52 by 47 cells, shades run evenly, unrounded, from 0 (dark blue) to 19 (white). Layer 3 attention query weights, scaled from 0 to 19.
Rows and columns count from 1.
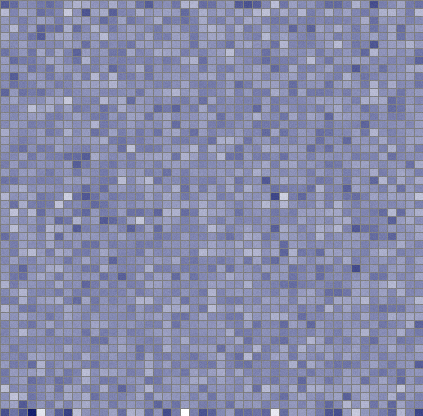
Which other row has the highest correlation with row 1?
52
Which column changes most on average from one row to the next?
47
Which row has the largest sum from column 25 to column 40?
2
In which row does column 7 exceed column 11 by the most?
26
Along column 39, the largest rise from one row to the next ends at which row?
51
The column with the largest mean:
8
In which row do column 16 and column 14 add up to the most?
23
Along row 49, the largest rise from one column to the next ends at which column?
30
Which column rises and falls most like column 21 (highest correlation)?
31
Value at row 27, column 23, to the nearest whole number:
12
